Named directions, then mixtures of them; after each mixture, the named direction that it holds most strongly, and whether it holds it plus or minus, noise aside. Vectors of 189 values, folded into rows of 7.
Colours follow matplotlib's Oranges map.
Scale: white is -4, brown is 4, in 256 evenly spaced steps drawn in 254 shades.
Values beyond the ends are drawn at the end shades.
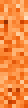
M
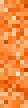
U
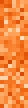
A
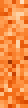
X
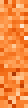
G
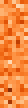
X, minus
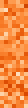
U, plus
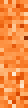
G, minus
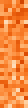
X, minus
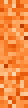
G, minus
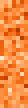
A, minus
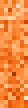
M, plus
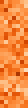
U, minus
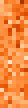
X, minus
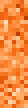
M, minus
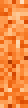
X, plus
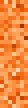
G, minus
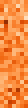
M, plus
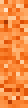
M, plus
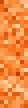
U, minus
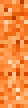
X, minus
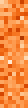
A, minus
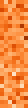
G, minus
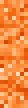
U, plus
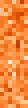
X, minus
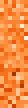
G, plus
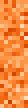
G, plus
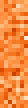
G, plus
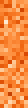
A, plus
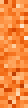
G, plus
